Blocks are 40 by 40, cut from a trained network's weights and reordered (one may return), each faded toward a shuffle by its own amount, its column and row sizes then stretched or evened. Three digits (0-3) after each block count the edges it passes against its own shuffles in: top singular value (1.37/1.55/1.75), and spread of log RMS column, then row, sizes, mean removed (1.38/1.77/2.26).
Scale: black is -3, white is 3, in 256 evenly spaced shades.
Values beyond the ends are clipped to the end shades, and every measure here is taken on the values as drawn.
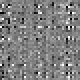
2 3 3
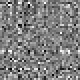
3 2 2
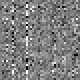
2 3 0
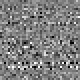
2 1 3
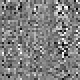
3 3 1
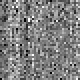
1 1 1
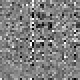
3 3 2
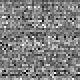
1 0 2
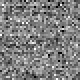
0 0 0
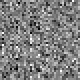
2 2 0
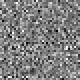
2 0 1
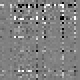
3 3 3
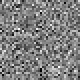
3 2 0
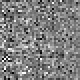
1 2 0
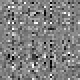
0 3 2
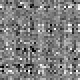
2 1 3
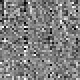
2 2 2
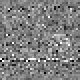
0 0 3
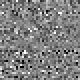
0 0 3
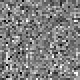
0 2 0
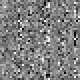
0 3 0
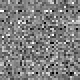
2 1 3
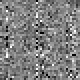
1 3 0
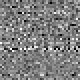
2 0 3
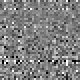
1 1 3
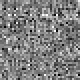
2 0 2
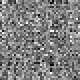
2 1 1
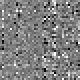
0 3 0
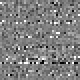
0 0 3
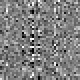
3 3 0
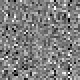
1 3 0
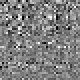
3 1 3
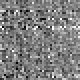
1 0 3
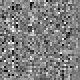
1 3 0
